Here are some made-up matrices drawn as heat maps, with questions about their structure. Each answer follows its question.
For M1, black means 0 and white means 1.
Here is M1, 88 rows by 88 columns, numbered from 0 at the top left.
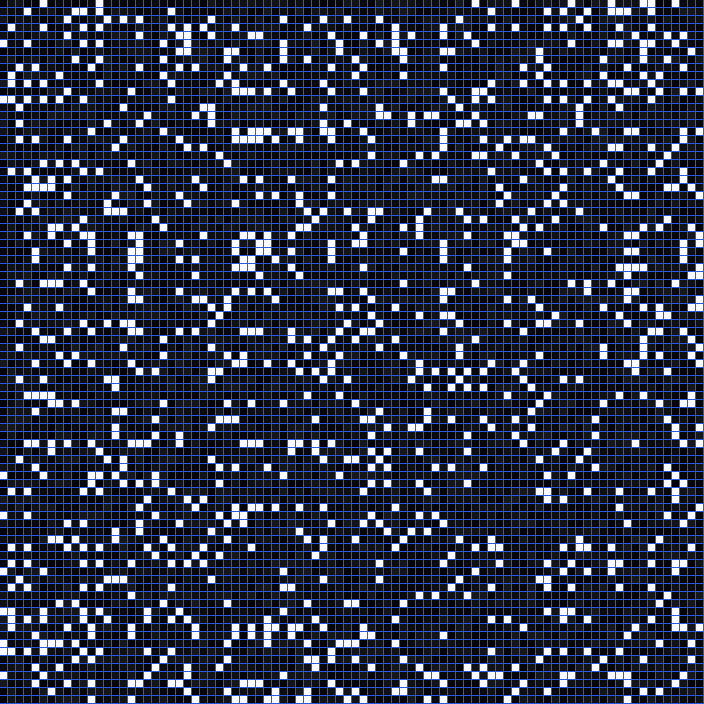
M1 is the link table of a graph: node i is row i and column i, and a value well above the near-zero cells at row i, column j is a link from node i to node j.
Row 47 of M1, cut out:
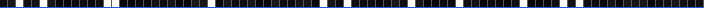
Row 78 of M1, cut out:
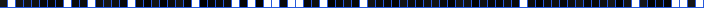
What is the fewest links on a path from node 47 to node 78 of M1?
2
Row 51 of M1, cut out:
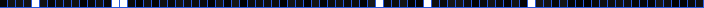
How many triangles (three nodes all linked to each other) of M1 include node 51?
4
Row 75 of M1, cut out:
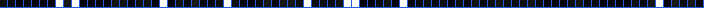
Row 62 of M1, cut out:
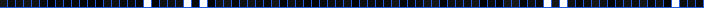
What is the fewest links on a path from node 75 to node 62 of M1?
4
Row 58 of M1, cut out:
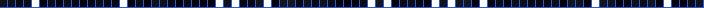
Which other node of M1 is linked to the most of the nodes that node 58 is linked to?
node 52
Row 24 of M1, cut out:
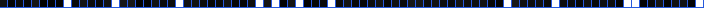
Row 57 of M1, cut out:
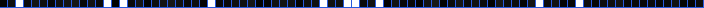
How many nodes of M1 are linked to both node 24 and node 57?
0
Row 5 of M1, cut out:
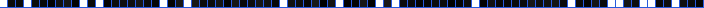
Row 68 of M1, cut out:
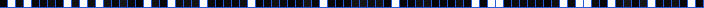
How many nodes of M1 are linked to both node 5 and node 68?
7
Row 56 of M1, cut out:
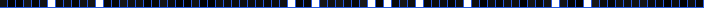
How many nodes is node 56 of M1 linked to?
10
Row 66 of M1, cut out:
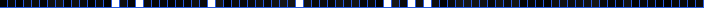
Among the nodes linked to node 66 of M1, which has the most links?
node 17
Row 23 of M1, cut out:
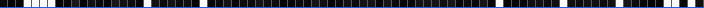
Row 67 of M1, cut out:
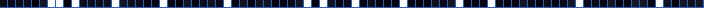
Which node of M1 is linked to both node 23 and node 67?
node 6
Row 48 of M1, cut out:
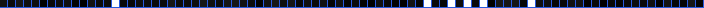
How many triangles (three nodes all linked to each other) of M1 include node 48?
5
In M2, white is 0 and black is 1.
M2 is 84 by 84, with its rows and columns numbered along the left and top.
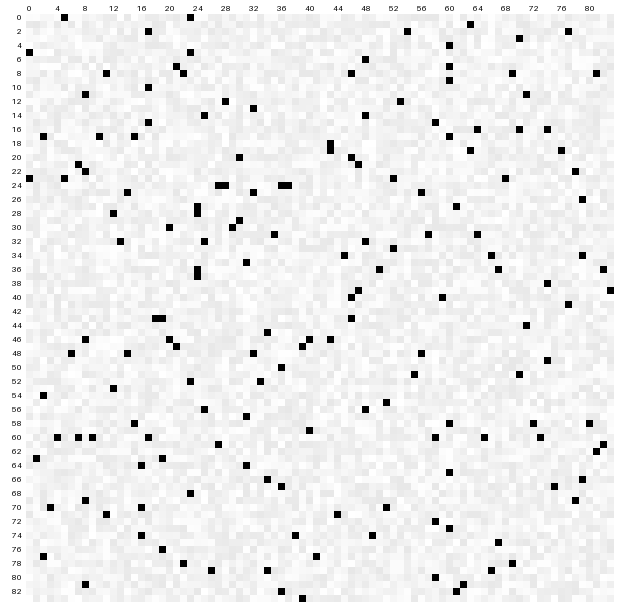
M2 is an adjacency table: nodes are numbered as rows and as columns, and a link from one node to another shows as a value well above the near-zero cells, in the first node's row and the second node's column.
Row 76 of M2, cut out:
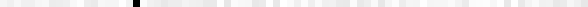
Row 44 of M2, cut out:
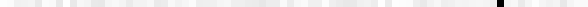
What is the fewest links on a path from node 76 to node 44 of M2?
7
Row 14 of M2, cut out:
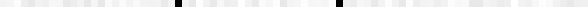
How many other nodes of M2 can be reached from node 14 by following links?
6
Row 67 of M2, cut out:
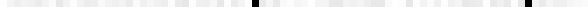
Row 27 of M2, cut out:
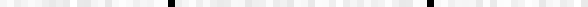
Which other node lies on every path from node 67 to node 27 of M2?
node 36
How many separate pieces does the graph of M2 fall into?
8
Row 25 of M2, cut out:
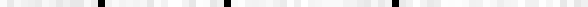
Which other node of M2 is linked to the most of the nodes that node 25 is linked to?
node 48
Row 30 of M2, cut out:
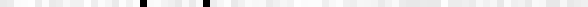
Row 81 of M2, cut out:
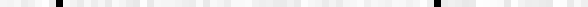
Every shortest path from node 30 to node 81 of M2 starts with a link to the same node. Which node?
node 20
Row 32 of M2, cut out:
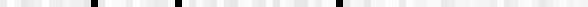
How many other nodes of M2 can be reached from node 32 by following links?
6
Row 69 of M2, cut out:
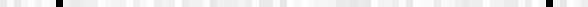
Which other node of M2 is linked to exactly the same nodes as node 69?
node 22
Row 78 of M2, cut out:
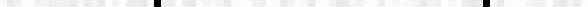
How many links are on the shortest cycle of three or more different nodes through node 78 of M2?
4
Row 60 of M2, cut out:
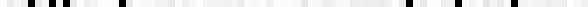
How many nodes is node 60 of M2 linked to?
7
